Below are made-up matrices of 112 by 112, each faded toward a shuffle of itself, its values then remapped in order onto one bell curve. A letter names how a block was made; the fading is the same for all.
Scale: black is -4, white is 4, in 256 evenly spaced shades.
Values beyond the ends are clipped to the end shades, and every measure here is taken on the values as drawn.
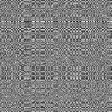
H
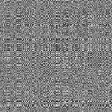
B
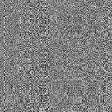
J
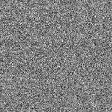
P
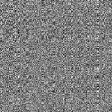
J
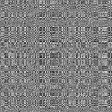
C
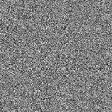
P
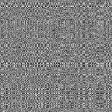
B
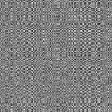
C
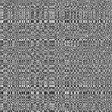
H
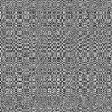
C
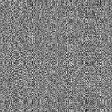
J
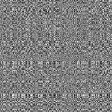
B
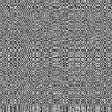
C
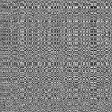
H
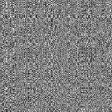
J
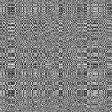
H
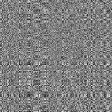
B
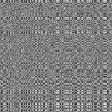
H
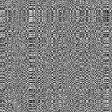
C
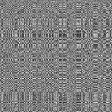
H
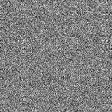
P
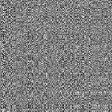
J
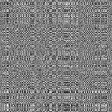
C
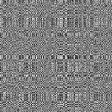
C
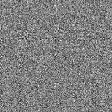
P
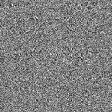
P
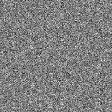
P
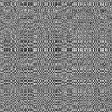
H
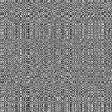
C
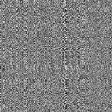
J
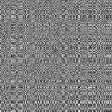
C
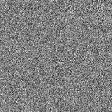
P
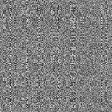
J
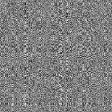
J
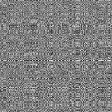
B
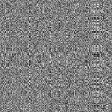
J
